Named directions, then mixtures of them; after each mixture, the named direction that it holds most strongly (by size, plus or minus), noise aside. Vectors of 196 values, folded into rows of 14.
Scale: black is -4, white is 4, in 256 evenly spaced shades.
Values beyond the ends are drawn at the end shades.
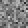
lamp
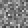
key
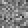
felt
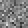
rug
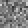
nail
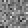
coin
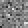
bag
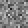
key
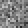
bag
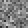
rug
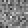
coin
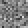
felt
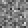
felt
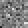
bag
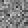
bag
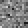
bag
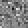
bag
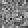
felt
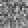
nail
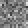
nail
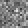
nail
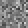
lamp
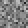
lamp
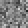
lamp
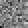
bag
